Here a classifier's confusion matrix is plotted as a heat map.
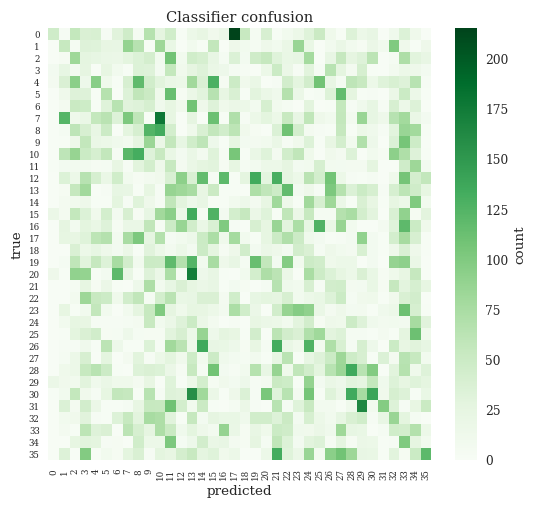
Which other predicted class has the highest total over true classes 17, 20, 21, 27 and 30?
13
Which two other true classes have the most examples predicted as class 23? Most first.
1, 16
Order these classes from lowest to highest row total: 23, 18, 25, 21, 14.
18, 21, 14, 25, 23
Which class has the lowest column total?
0
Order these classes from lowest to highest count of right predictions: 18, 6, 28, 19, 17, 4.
18, 6, 17, 4, 19, 28
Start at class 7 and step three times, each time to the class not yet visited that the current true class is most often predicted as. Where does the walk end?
9
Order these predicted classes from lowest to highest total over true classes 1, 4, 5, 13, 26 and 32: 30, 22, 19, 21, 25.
30, 25, 19, 21, 22
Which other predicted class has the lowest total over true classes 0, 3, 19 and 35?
31
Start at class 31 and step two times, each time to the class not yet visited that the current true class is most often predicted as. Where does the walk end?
24
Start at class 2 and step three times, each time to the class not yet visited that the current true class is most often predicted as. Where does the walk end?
33
